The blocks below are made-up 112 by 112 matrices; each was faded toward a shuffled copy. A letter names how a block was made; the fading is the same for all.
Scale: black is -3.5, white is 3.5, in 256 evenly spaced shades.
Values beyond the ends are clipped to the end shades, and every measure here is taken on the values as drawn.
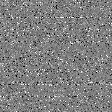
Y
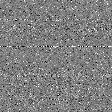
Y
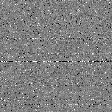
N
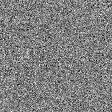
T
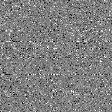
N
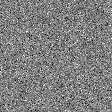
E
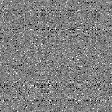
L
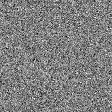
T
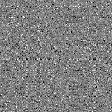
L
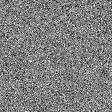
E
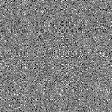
L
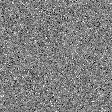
E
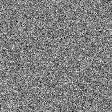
T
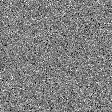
E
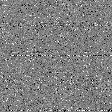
Y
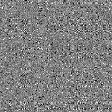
L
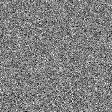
T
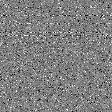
Y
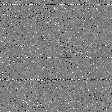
Y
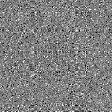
L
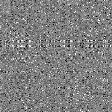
L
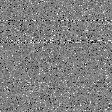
Y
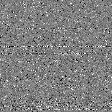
Y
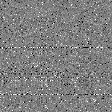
N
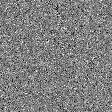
E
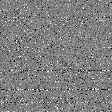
Y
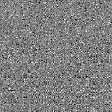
L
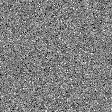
E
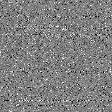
Y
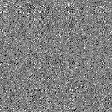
L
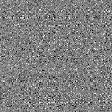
L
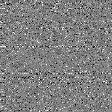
N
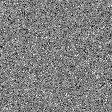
E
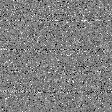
Y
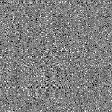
L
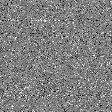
Y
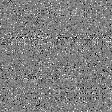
N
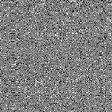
L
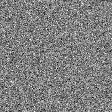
T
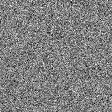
T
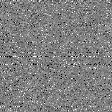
N
